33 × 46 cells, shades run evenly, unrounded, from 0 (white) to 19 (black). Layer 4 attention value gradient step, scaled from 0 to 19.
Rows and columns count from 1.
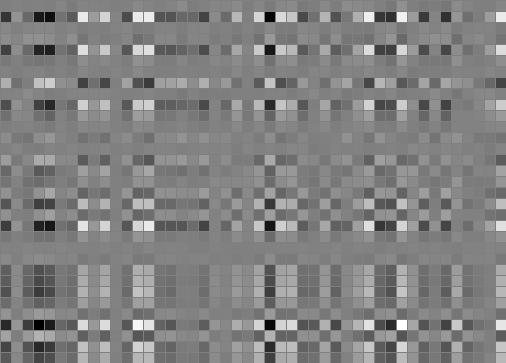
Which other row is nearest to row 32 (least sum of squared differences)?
27
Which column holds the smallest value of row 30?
37
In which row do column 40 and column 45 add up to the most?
8
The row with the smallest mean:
30
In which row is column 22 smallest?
2
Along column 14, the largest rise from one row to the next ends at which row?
31
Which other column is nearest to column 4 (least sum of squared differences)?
25
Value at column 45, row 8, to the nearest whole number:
11
